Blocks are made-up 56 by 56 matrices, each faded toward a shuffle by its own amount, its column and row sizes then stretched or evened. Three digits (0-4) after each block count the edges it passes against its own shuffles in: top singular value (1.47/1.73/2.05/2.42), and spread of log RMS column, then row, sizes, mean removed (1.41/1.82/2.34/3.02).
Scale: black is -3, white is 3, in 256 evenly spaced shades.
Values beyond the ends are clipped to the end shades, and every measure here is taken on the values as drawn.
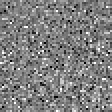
0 0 1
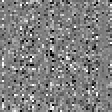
1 4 1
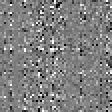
0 4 1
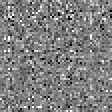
0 2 2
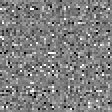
0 1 3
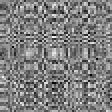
4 3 2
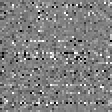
1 1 3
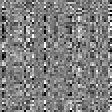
4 4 1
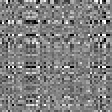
4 3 4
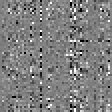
2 4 2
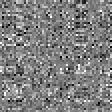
2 2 2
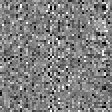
3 3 0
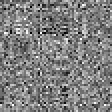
3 1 2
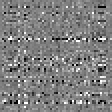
3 3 4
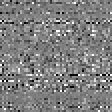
3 0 4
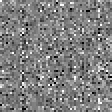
2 3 2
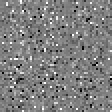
0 2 1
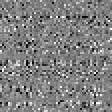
3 0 3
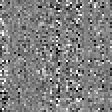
0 4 2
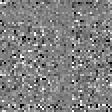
0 3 3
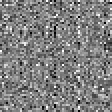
2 2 1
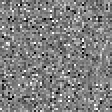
0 1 1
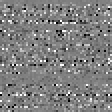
0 0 4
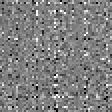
1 3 2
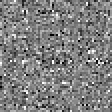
0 3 2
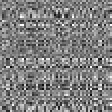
4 1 4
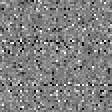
2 1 3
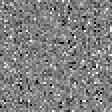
0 2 0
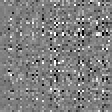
3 4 3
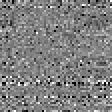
3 1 3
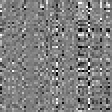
4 4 2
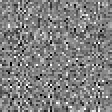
3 2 1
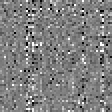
3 3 1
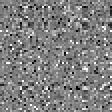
3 1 1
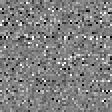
1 1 3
